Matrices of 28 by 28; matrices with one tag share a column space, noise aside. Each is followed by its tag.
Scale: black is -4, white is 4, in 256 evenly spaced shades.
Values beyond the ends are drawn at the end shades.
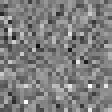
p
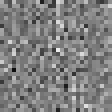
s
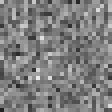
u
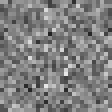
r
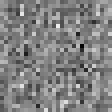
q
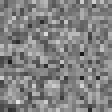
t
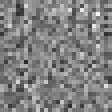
q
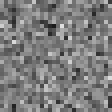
u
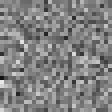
t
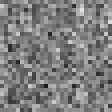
q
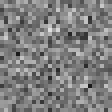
r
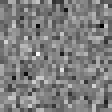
u
